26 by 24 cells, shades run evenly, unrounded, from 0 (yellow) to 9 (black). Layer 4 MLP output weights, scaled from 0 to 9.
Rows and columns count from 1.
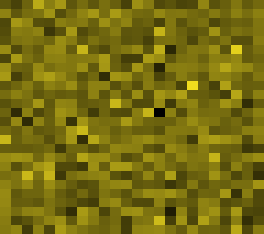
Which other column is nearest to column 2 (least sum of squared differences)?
10
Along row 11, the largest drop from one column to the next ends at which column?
22
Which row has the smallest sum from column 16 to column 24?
8
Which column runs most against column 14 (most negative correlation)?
11
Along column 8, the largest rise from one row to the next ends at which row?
16
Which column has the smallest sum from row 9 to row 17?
18
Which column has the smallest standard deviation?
19
